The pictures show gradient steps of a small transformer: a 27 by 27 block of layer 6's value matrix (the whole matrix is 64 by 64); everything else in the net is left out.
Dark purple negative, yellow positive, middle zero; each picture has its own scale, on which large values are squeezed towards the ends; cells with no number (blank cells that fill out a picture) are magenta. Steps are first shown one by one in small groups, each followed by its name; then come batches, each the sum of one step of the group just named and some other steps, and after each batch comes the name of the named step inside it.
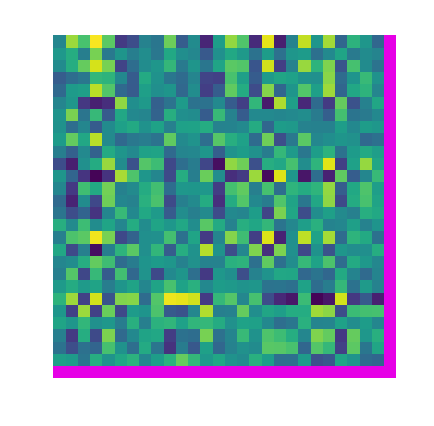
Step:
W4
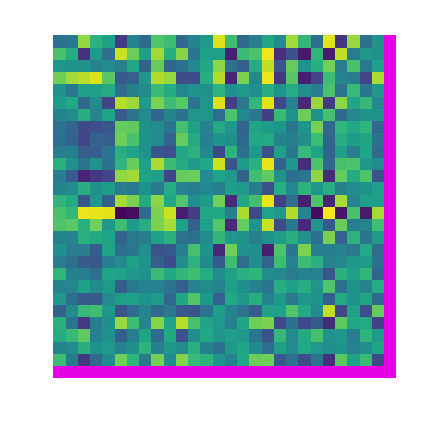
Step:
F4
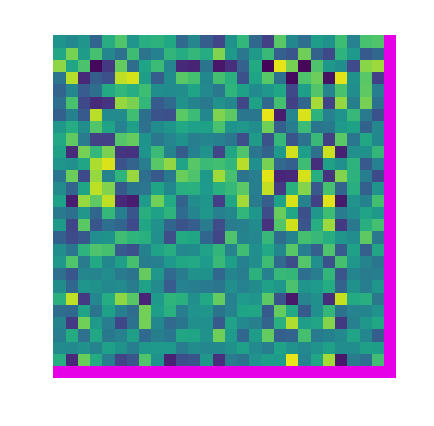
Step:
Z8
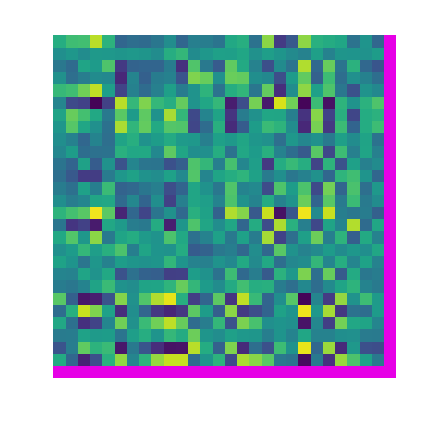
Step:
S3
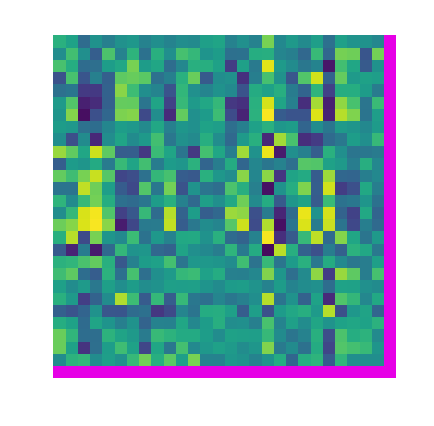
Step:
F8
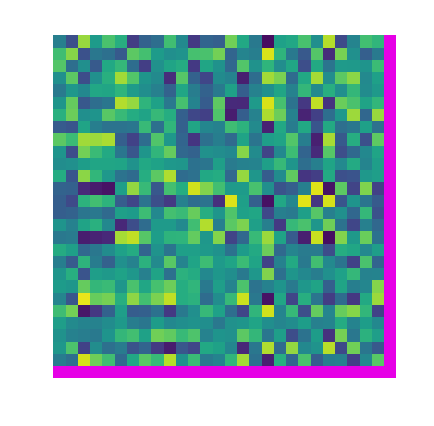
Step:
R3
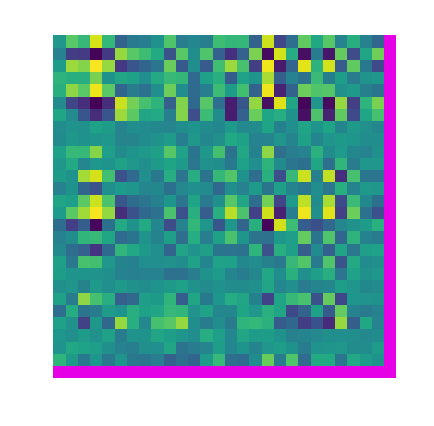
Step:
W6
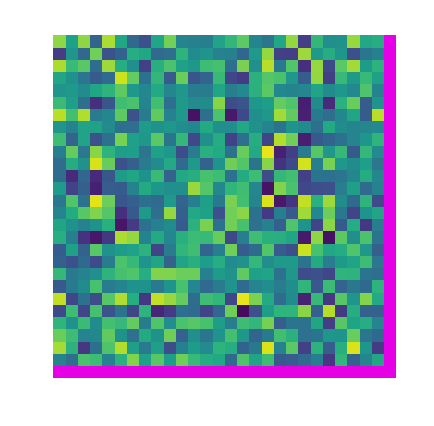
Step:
R3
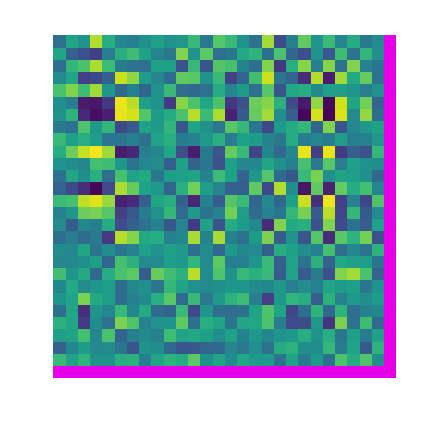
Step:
W6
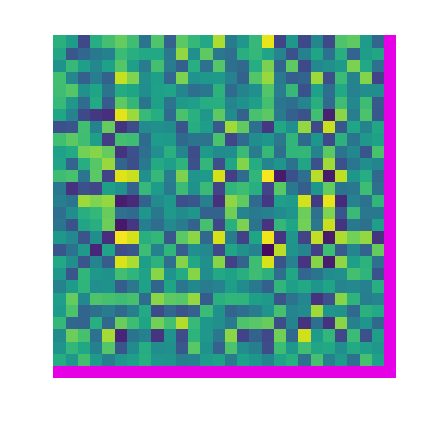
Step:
Z8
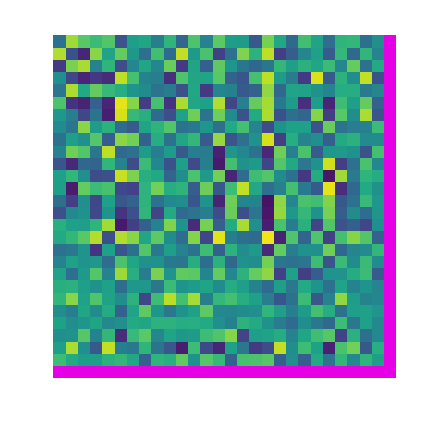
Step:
W4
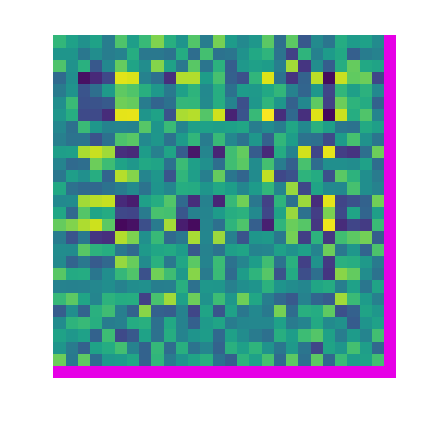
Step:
Z8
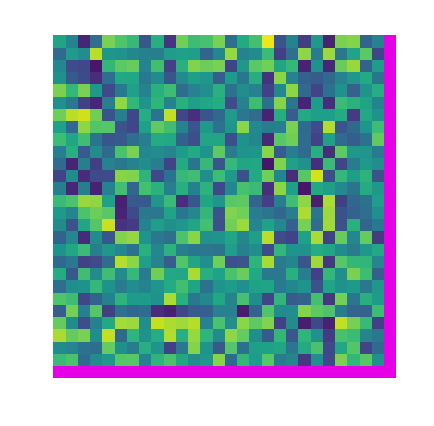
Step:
S3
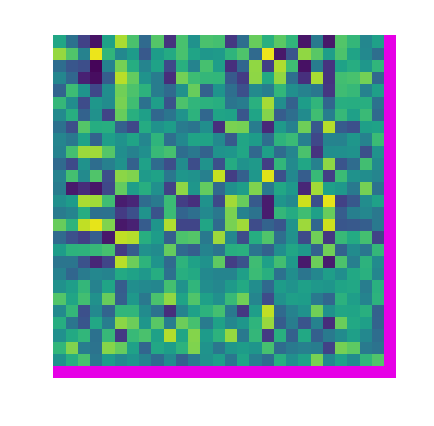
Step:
R3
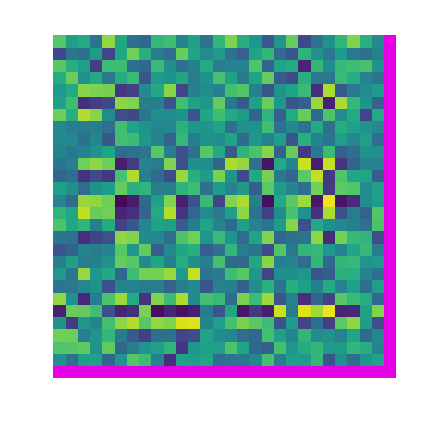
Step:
Z8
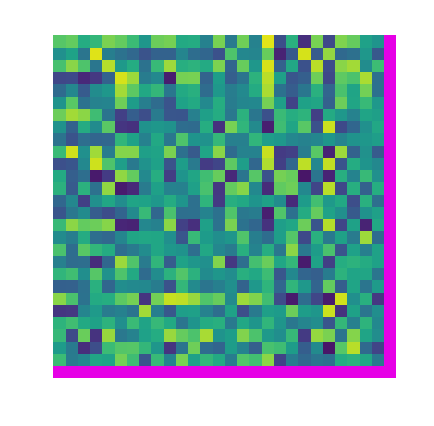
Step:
W4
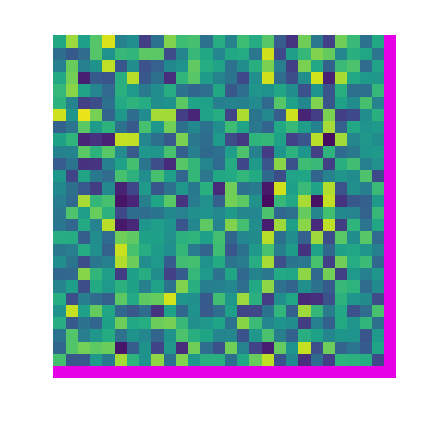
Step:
S3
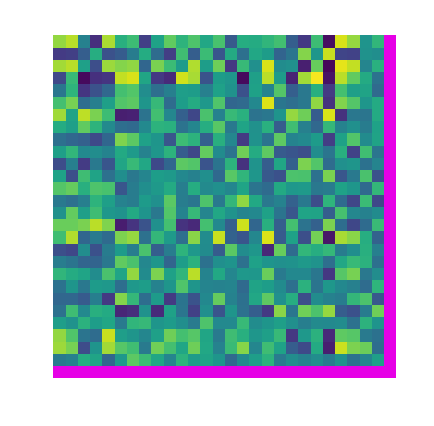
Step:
F8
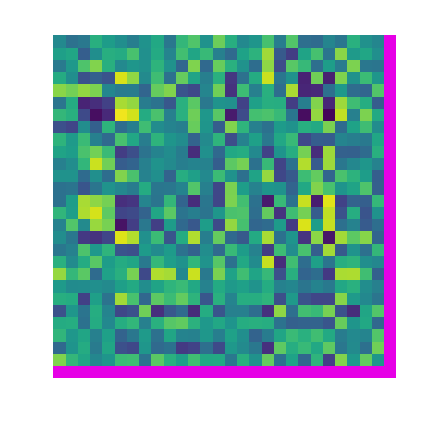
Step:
F8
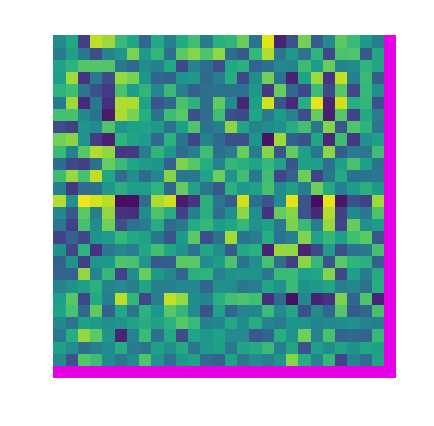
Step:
Z8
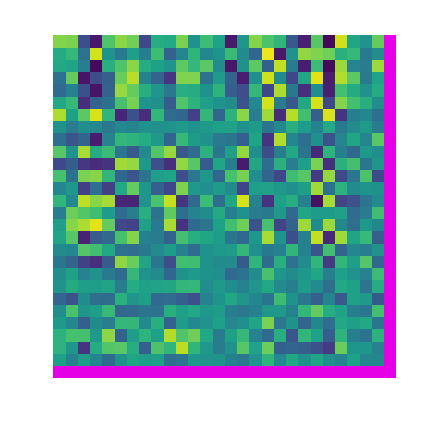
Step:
F8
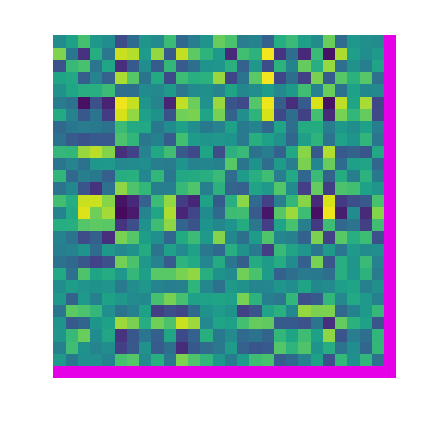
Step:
F4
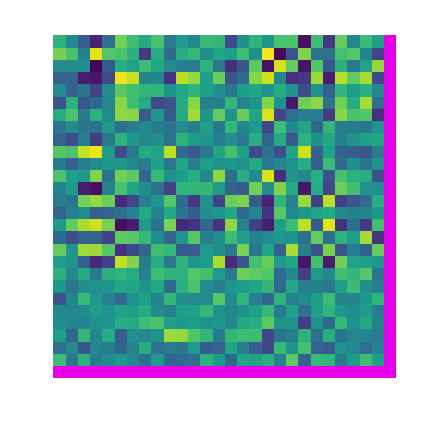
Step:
Z8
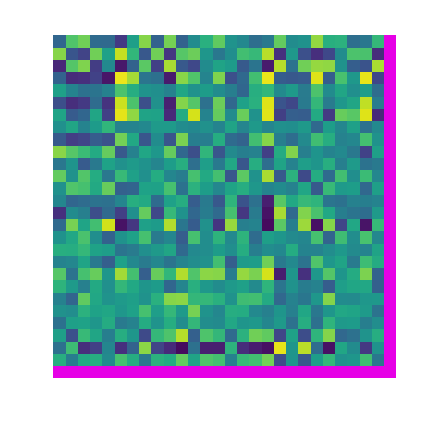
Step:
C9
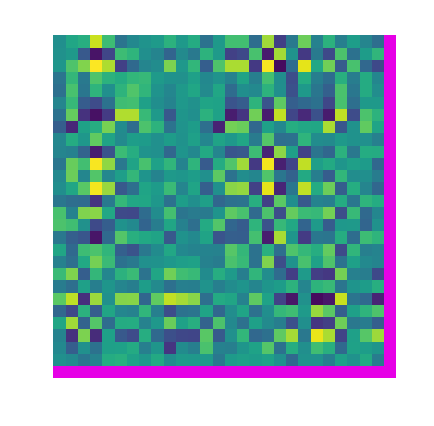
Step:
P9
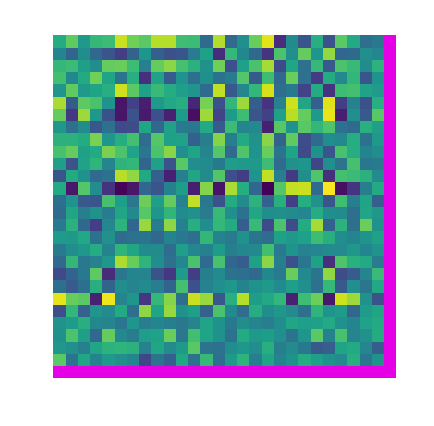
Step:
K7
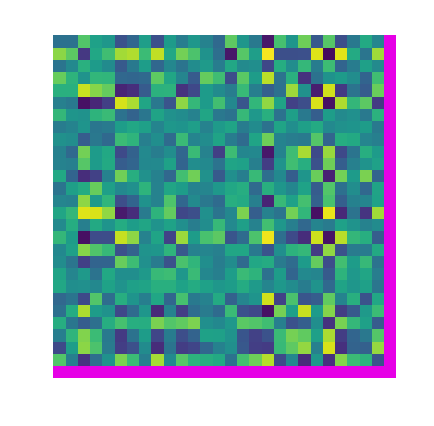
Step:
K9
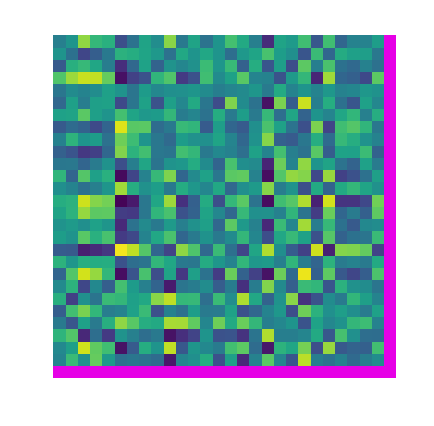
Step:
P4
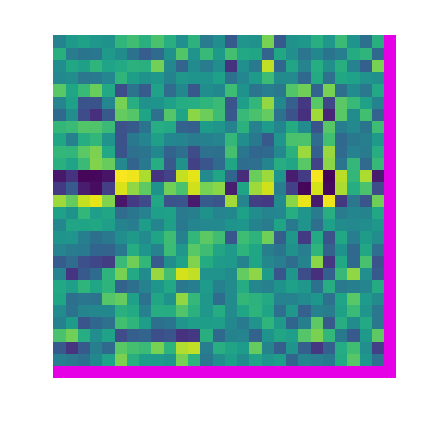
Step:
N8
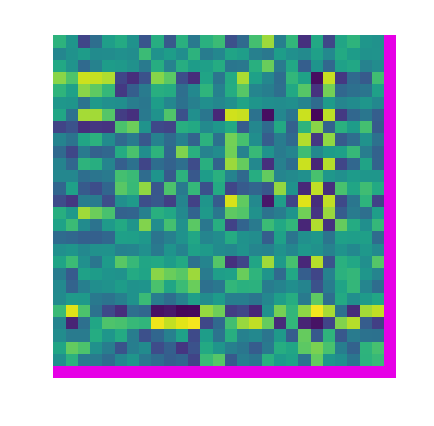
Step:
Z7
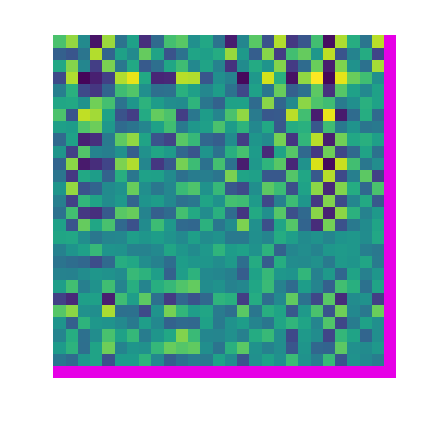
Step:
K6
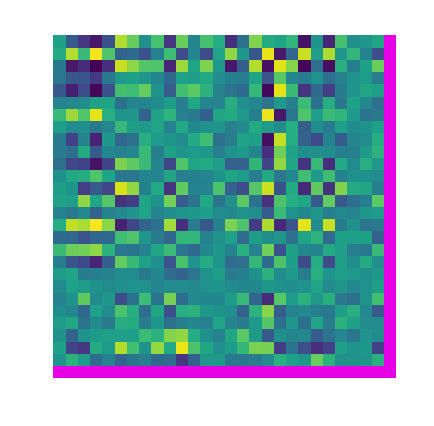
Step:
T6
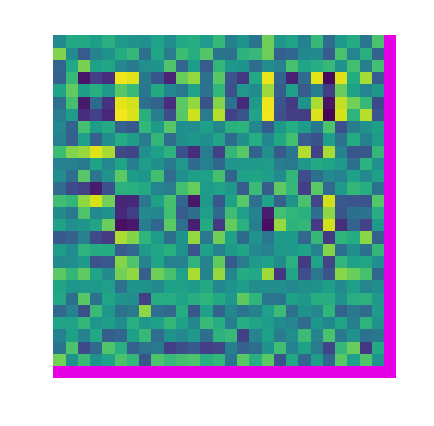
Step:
C9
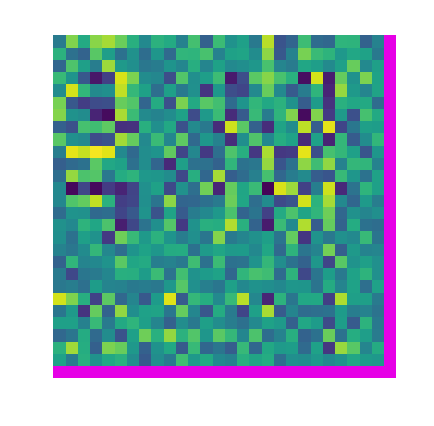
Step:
K7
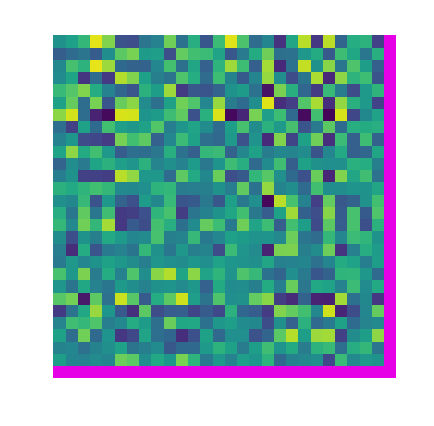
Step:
P9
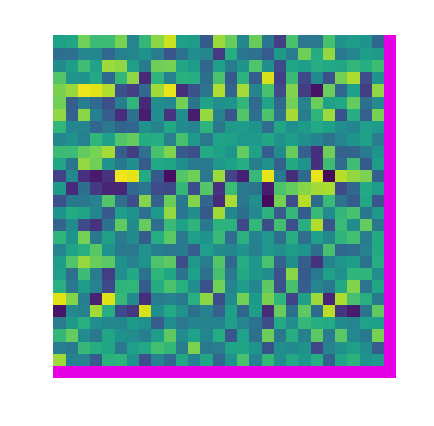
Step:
K7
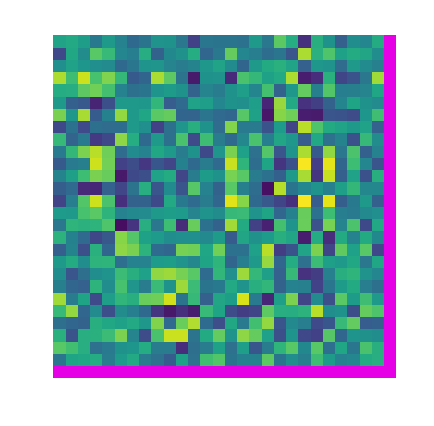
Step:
Z7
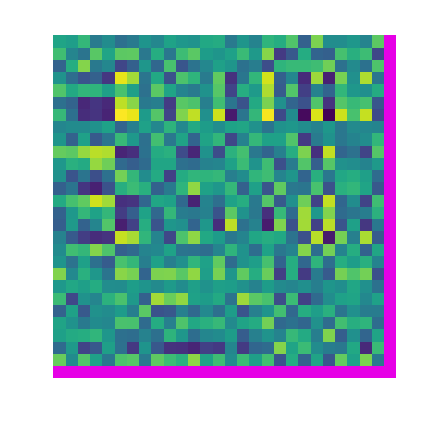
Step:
C9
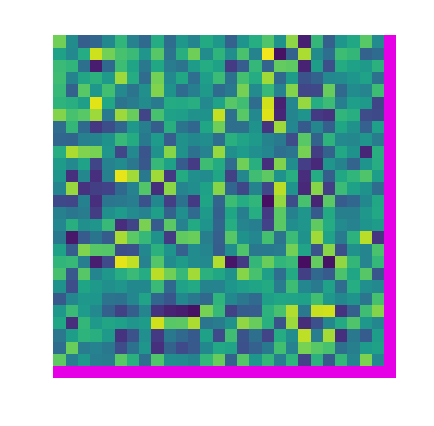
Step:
Z7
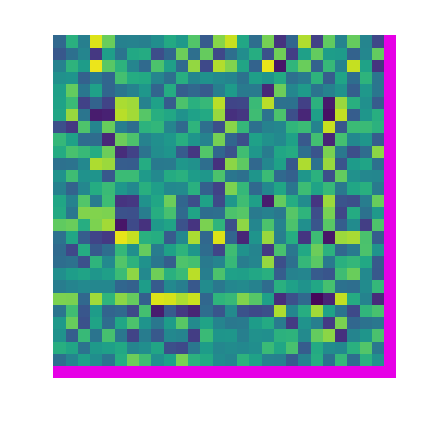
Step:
P9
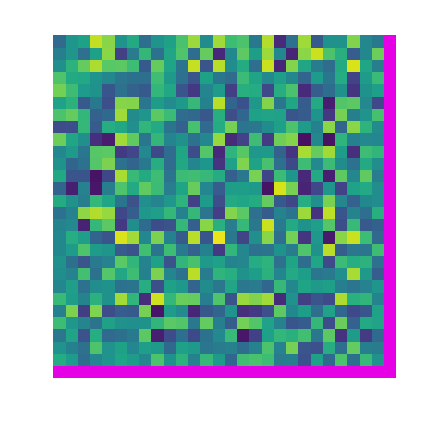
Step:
K9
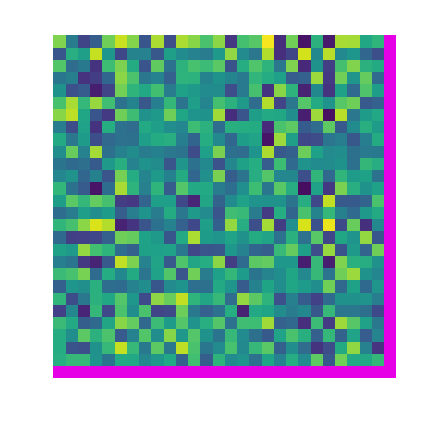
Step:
T6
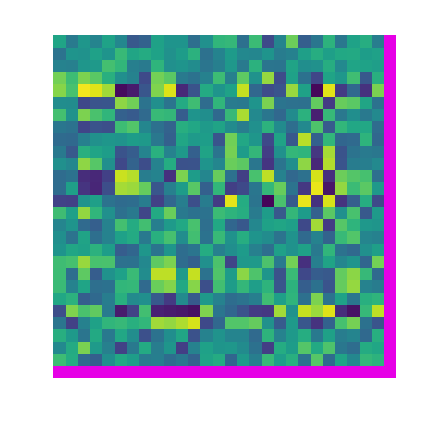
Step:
Z7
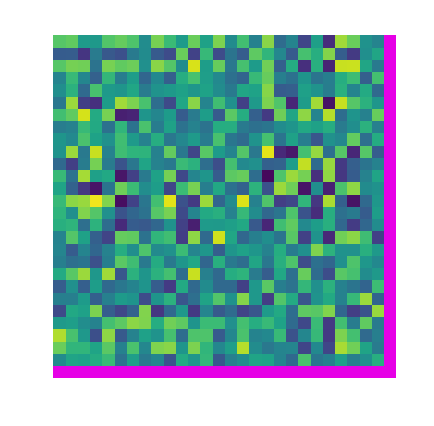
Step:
P4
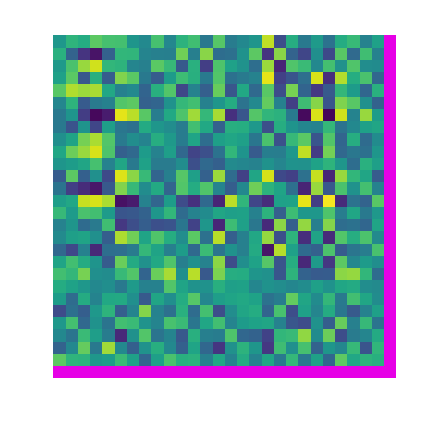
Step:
N8
